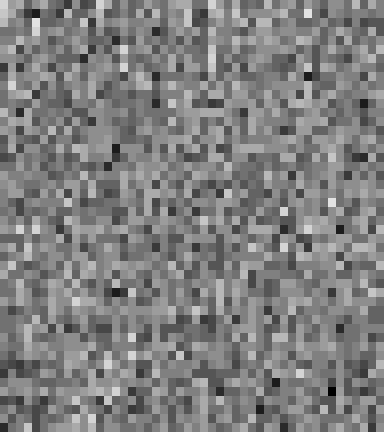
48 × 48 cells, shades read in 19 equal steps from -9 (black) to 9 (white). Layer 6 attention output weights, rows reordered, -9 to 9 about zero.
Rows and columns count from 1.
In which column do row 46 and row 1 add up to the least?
33
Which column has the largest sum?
10
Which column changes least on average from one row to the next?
21
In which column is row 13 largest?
1
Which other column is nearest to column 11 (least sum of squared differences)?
31
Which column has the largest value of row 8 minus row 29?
16
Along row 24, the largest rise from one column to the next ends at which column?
36
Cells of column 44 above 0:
13
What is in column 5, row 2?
-7
